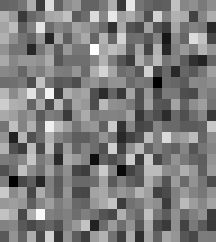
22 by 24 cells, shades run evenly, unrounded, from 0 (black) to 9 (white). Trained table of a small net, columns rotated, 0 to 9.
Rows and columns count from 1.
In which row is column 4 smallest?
5
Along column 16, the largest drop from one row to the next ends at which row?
15
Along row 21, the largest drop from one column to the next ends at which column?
11
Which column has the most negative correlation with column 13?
17
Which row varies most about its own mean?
9
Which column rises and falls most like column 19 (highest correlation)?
6
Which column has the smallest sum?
19
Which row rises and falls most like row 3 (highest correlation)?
20
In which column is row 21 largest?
10
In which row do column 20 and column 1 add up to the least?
7
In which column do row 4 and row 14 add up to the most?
1
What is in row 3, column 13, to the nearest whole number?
2
